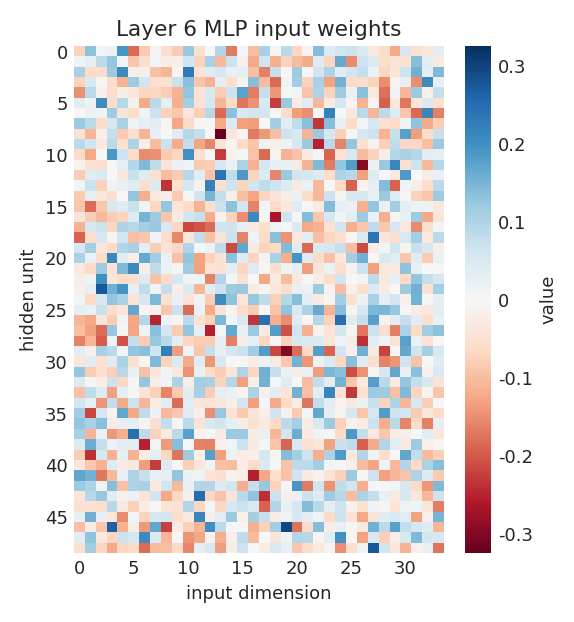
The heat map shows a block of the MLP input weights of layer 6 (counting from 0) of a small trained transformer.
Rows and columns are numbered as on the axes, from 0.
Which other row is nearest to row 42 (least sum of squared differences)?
45
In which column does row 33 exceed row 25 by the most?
23
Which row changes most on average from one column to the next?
27
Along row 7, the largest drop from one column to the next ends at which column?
22
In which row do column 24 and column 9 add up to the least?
9
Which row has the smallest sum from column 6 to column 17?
10
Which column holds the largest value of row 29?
8
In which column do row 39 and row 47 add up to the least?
13
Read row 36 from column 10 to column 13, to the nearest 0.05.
0.1 -0.05 0.05 0.05
